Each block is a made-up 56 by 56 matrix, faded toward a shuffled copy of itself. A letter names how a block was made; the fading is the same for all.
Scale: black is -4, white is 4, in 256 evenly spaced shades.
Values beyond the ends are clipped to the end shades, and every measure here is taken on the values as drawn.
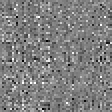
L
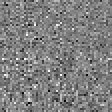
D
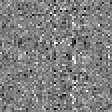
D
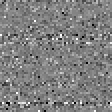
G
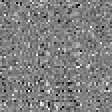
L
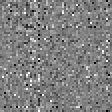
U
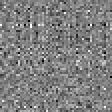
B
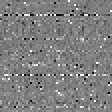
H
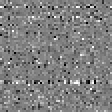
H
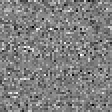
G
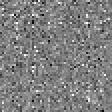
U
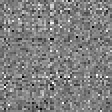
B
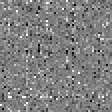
U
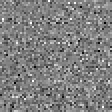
G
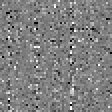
U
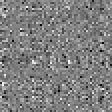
L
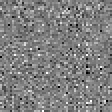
D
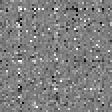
U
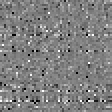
H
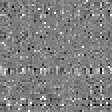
H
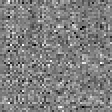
B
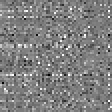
H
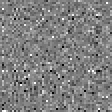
D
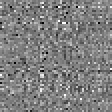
B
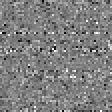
G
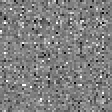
U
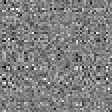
B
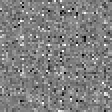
U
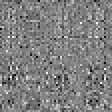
L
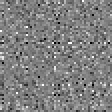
D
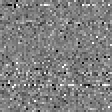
G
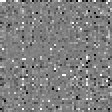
H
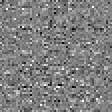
L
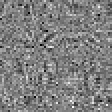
B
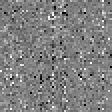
U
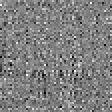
B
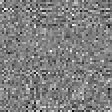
B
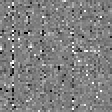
U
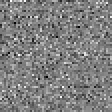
G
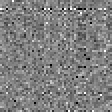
B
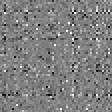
H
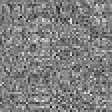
B
